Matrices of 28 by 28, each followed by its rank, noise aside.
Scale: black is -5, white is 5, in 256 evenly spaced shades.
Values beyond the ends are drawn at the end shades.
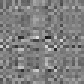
three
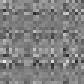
two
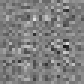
three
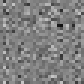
six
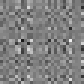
two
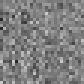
six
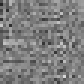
six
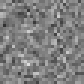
six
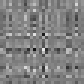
two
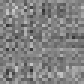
four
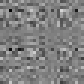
three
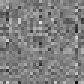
four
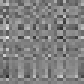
two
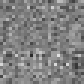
six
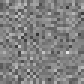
six
